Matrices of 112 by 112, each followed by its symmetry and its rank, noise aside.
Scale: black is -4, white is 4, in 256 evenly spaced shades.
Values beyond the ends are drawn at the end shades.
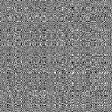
no symmetry, rank four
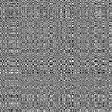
no symmetry, rank three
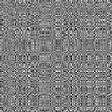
antisymmetric, rank four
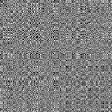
symmetric, rank five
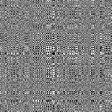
symmetric, rank three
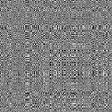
symmetric, rank four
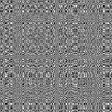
symmetric, rank three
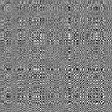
symmetric, rank three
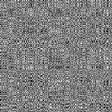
no symmetry, rank five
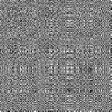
symmetric, rank four
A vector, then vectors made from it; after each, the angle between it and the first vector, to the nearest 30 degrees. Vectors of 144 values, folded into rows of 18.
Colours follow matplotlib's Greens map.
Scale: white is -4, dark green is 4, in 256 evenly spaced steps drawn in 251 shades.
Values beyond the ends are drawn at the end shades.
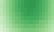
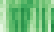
60 degrees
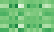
90 degrees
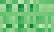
90 degrees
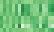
90 degrees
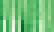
90 degrees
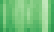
120 degrees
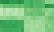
90 degrees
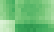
60 degrees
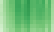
30 degrees
